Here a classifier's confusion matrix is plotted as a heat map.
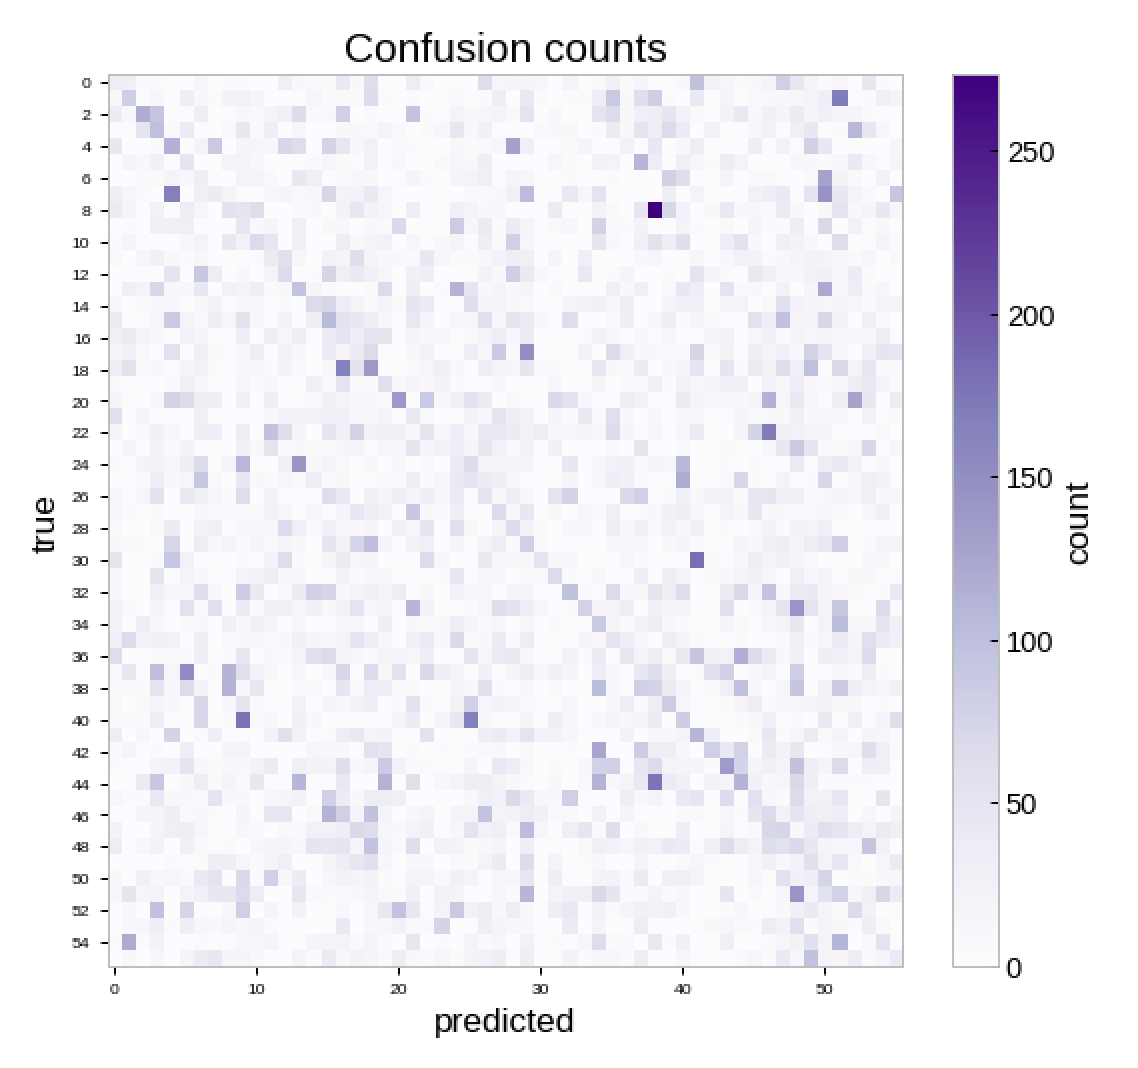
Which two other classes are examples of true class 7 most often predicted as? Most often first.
4, 50
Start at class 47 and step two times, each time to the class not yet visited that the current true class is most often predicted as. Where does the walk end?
18
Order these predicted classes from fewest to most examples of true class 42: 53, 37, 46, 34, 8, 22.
22, 8, 46, 53, 37, 34
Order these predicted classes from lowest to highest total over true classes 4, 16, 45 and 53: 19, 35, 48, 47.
35, 47, 19, 48
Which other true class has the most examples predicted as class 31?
20
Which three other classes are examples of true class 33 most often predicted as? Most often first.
48, 21, 51
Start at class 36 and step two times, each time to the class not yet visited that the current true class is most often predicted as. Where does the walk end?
38
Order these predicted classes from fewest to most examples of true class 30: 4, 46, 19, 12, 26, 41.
19, 46, 26, 12, 4, 41
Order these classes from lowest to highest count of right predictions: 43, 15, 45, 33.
45, 33, 15, 43
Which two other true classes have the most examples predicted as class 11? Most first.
22, 50
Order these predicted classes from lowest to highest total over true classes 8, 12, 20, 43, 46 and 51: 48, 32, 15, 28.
32, 28, 15, 48
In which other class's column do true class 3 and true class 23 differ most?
52
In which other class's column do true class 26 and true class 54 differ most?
1
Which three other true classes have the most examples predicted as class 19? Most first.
44, 43, 13
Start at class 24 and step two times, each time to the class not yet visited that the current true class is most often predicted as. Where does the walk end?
50
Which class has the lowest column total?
30
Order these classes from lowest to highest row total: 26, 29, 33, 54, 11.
11, 54, 29, 26, 33
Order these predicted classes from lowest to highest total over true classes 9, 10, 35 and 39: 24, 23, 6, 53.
23, 53, 6, 24
